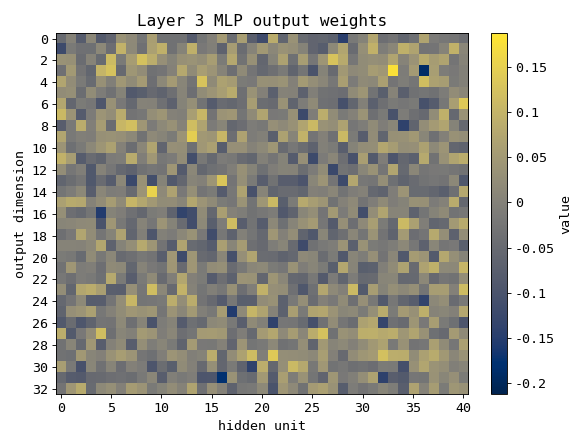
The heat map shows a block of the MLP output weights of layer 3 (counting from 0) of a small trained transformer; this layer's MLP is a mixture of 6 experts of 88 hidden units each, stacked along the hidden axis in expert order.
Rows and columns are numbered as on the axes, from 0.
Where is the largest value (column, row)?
33, 3
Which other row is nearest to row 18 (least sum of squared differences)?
28
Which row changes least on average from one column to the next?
5
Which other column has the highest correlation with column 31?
35
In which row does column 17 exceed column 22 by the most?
17
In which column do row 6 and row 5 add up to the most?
40
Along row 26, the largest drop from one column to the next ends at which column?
32
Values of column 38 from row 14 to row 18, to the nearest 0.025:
-0.075 0 0.025 -0.05 0.025
